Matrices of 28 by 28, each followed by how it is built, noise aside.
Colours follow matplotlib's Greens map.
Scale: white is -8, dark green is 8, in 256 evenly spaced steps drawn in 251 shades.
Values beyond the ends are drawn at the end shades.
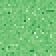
sparse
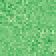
block diagonal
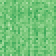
blocks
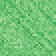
Toeplitz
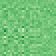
low rank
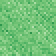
Toeplitz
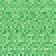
repeating columns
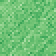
Hankel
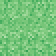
repeating columns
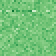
uneven rows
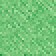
Toeplitz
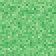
repeating columns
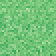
repeating columns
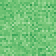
blocks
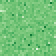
sparse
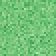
blocks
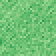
Hankel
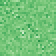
block diagonal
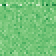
uneven rows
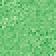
block diagonal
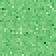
sparse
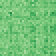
blocks
